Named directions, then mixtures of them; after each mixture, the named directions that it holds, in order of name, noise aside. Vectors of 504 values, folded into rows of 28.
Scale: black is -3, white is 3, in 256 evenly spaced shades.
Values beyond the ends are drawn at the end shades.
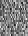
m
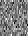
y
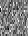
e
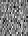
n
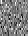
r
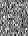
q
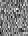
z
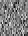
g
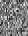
q, z.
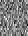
q, y.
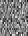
n, y.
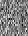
q.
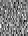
e, g, m.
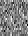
y.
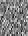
n.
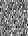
e, y.
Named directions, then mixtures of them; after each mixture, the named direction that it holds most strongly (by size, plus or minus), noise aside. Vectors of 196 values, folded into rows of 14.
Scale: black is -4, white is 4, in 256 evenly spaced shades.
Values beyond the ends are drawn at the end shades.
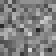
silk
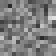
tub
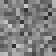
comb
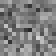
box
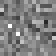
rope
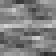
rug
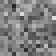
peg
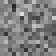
peg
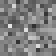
peg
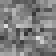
rug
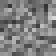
tub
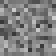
silk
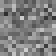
peg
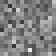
comb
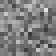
peg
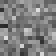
box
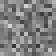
comb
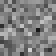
silk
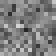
box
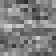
rug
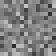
comb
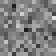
peg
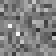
rope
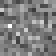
rope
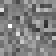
rope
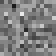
peg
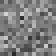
comb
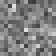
peg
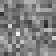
rope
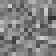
tub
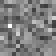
rope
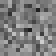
box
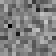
rope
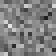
comb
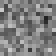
silk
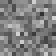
peg
